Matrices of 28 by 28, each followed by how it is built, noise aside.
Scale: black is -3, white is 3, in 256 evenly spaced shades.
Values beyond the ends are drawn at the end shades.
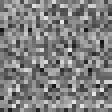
repeating columns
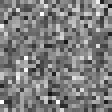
repeating columns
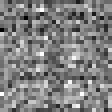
blocks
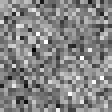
Toeplitz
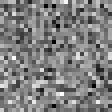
blocks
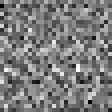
repeating columns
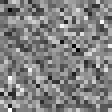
Toeplitz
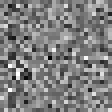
low rank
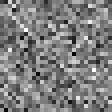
Toeplitz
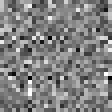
low rank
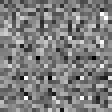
repeating columns
